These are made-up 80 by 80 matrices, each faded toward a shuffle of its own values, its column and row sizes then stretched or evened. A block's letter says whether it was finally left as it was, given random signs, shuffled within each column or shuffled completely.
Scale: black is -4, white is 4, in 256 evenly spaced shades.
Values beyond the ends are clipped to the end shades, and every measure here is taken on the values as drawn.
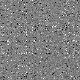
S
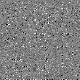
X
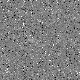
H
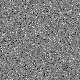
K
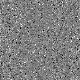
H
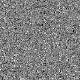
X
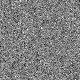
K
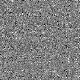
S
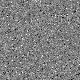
K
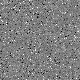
K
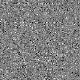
S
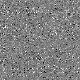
X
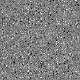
S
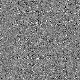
X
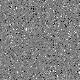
H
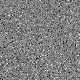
K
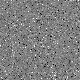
K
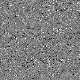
X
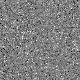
H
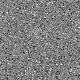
K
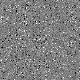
S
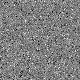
K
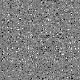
S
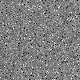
K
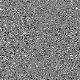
X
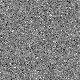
K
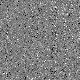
H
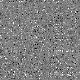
S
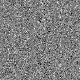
H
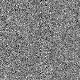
H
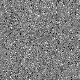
H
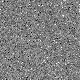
K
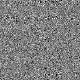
X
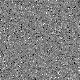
H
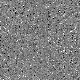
H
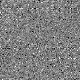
S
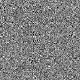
S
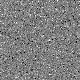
K
